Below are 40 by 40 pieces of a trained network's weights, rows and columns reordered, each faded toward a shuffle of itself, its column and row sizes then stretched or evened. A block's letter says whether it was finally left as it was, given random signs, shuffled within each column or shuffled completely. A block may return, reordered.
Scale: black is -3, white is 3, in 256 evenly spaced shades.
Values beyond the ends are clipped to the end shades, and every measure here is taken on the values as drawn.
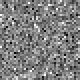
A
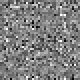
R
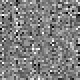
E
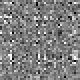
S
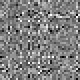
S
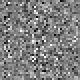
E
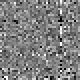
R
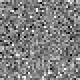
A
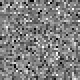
A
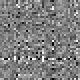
S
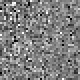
E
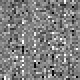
E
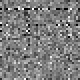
R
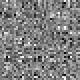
S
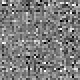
R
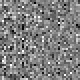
E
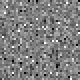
E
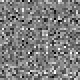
R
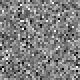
A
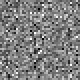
E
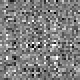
S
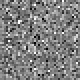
E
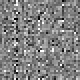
R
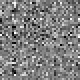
R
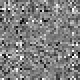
R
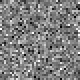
E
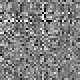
S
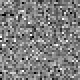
A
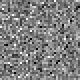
A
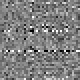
S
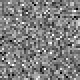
A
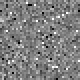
A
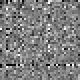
R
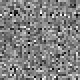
R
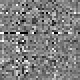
R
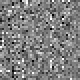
E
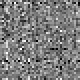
R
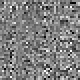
S
